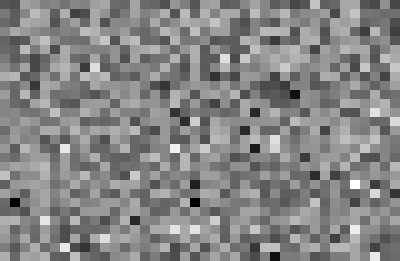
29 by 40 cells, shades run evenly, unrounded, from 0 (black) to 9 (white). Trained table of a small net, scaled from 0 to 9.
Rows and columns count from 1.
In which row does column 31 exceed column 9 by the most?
28
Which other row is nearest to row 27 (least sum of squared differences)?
10
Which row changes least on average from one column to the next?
24
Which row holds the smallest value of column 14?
25
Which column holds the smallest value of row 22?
40
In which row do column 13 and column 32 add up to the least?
20
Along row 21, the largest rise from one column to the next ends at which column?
36
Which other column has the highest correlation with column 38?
1
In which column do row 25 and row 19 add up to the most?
5
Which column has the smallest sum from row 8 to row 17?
19
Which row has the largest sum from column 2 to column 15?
15
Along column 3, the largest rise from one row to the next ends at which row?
6
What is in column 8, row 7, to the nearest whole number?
4
